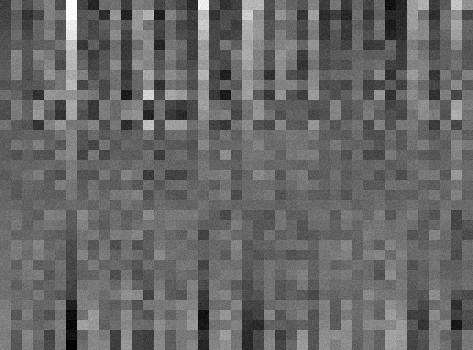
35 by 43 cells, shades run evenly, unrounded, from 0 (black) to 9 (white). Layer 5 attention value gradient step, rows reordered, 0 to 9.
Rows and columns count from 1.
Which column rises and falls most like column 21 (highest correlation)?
25
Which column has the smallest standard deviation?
33
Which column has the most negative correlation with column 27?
35
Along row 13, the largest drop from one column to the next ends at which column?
15
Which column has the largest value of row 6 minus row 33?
7
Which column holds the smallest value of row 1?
36
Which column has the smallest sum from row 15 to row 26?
14
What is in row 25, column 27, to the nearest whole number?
4
